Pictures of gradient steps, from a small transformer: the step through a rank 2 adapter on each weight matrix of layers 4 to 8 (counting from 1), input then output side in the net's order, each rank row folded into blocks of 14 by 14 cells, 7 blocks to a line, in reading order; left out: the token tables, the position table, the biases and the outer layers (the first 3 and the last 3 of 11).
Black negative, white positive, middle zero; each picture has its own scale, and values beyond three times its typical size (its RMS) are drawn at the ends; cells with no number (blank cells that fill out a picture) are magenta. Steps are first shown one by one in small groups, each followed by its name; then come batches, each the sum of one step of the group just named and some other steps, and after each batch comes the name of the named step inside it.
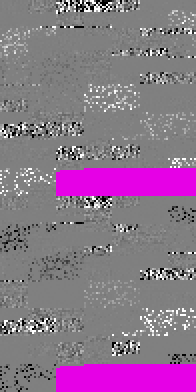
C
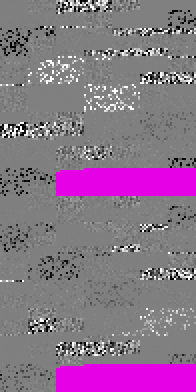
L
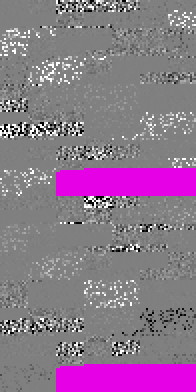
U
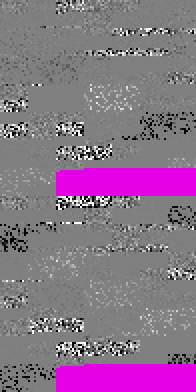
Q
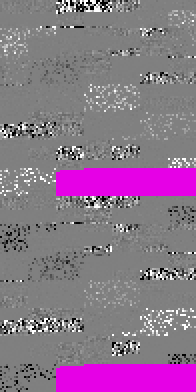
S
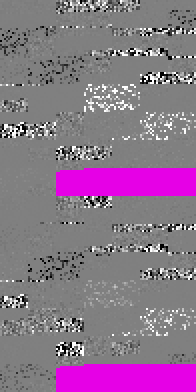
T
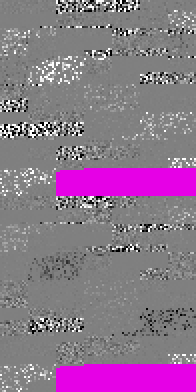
U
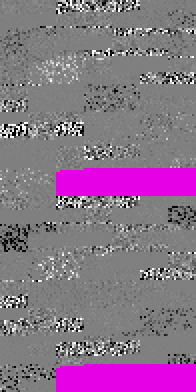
Q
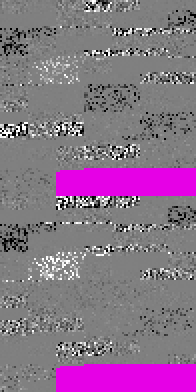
Q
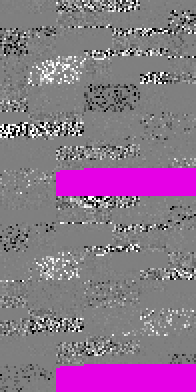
U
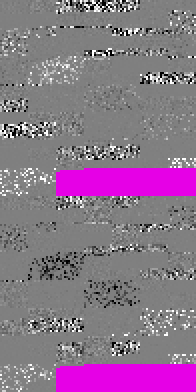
S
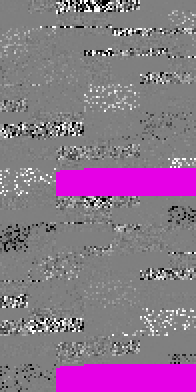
C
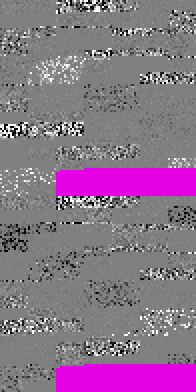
S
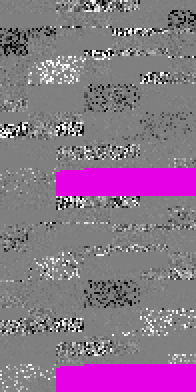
L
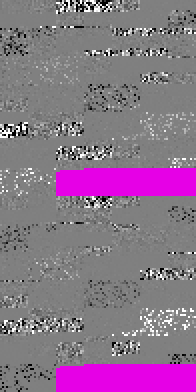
C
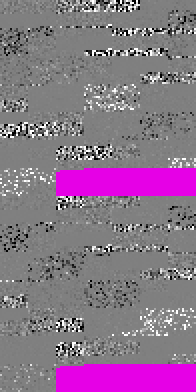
T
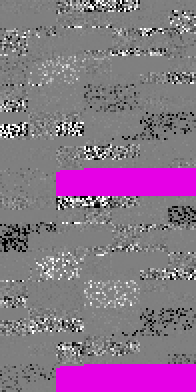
Q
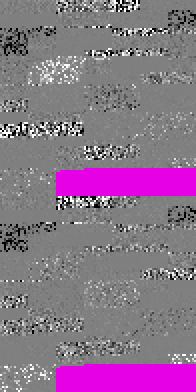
L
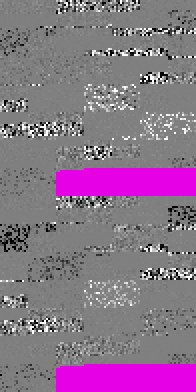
T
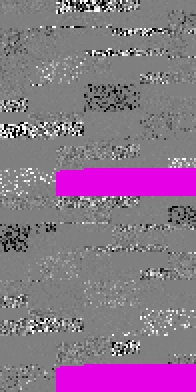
S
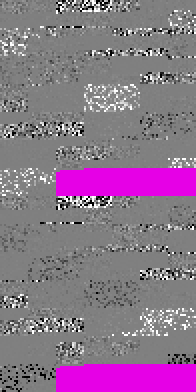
T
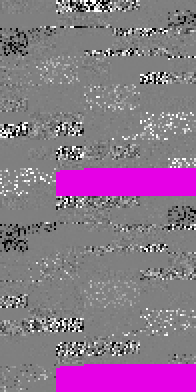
S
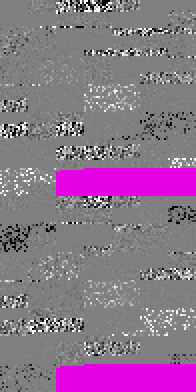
C
